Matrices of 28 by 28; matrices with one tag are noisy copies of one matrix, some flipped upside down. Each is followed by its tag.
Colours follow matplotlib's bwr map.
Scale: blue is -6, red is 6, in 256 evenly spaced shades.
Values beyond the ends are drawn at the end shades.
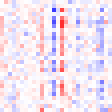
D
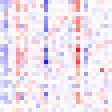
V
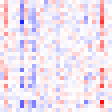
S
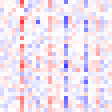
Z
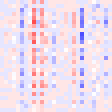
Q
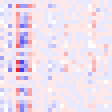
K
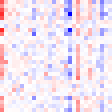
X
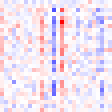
D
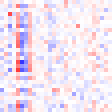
K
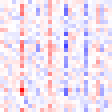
Z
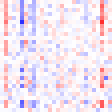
S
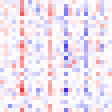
Z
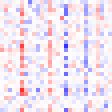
Z
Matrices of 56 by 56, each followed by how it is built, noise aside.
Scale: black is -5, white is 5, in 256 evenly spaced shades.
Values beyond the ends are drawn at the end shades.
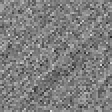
Hankel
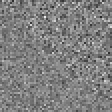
upper triangular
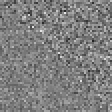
upper triangular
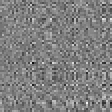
low rank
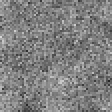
smooth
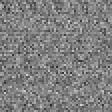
repeating columns
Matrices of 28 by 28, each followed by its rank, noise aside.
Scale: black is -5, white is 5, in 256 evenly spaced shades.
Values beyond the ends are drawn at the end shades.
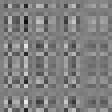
one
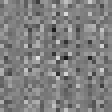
three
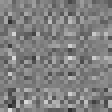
three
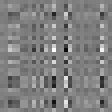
one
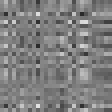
two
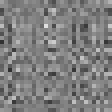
three
